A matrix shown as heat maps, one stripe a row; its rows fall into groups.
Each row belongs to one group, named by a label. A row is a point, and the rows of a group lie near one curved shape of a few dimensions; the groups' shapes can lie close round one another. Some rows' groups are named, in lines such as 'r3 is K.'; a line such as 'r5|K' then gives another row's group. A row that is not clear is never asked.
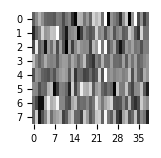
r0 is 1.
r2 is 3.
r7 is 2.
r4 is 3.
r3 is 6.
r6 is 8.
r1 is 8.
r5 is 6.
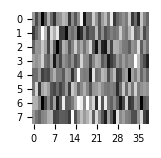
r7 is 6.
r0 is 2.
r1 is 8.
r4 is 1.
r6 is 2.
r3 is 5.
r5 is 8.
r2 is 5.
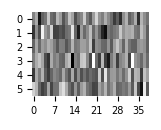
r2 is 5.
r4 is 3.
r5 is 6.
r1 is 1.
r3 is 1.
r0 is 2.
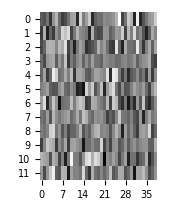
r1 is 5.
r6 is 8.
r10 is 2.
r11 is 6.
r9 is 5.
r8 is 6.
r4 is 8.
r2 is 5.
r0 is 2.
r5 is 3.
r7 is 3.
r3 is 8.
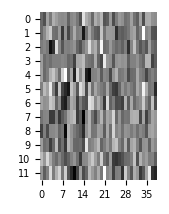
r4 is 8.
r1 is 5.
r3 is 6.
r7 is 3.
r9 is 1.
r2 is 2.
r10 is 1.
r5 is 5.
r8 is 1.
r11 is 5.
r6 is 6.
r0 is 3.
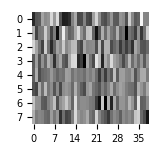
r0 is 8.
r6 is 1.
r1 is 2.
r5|3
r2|8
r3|3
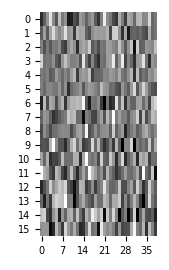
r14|2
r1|8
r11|6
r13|8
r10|1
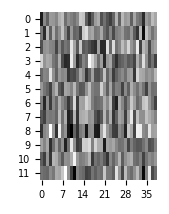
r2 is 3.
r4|8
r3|6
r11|5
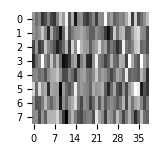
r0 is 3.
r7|5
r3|8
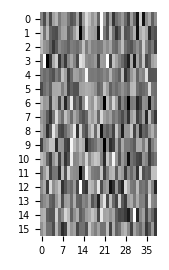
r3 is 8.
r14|2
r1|1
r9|5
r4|1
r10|2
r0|3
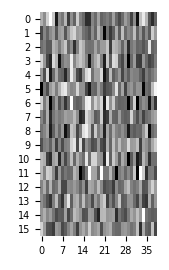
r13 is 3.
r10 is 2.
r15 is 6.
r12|1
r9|3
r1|5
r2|8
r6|2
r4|2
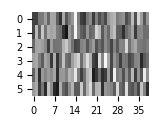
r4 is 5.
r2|5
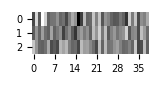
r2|6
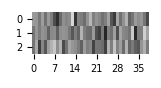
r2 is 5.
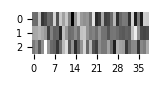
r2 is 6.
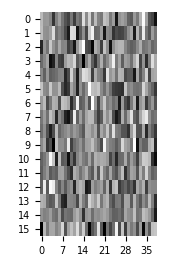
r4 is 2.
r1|6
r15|5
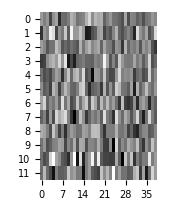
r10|6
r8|2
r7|5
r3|8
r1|5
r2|6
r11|3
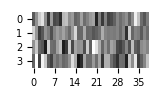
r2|3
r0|5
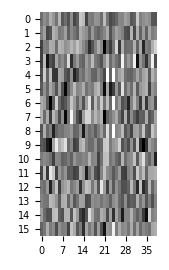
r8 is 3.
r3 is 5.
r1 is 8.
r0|5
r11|8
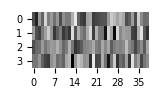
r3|1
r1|6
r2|5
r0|3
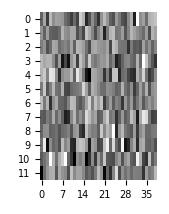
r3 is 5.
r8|1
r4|8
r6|2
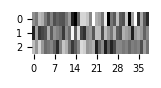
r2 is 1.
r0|1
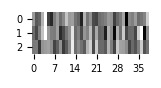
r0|6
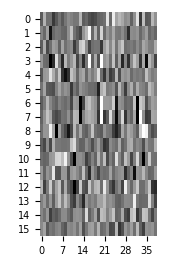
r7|1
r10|5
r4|5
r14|1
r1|2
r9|3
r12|5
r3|2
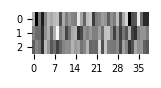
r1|8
